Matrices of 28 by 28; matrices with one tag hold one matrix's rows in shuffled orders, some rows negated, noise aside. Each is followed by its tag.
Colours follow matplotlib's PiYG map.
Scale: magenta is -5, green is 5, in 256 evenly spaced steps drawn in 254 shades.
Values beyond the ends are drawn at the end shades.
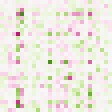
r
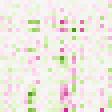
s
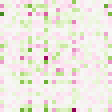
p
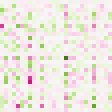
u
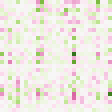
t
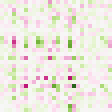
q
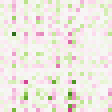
q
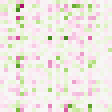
r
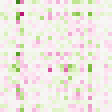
r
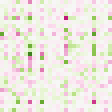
u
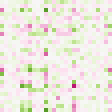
p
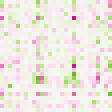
t
